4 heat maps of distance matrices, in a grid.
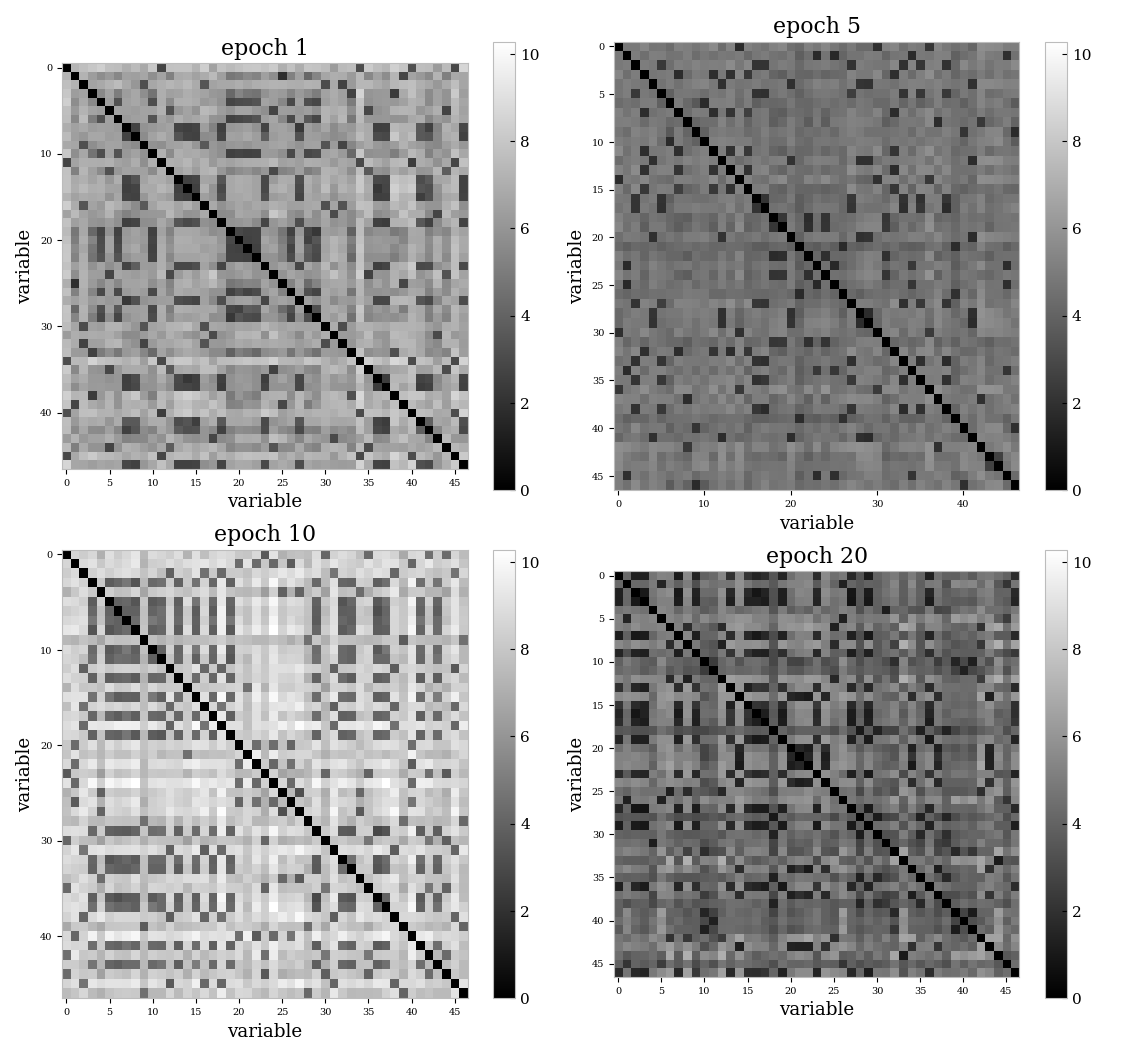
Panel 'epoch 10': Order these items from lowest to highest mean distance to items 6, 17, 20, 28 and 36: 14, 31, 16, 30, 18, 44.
30, 44, 14, 16, 31, 18
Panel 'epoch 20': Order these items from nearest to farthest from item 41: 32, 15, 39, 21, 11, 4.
39, 32, 11, 21, 15, 4
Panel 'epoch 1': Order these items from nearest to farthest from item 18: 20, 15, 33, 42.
42, 15, 33, 20
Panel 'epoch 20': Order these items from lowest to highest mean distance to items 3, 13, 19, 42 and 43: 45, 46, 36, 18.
36, 46, 18, 45
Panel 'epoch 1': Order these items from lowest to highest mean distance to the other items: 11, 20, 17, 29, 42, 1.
42, 29, 20, 1, 17, 11
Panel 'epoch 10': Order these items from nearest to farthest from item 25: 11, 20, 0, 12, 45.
0, 20, 11, 12, 45
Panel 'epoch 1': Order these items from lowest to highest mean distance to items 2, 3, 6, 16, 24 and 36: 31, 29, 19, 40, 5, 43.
19, 29, 5, 43, 31, 40
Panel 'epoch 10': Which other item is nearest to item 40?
22
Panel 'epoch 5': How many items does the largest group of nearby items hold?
8
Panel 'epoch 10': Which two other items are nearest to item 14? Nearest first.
21, 30
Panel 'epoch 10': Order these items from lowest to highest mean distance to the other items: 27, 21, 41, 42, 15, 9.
41, 15, 9, 42, 21, 27
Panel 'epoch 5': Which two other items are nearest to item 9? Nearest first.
46, 40
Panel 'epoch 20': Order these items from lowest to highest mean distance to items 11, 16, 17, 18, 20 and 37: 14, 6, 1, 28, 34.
28, 34, 14, 1, 6
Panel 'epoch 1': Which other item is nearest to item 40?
11
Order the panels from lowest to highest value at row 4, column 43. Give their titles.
epoch 20, epoch 5, epoch 1, epoch 10
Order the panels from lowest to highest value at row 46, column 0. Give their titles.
epoch 20, epoch 5, epoch 10, epoch 1
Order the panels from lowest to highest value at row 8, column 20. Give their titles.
epoch 5, epoch 20, epoch 1, epoch 10
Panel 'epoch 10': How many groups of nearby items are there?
7
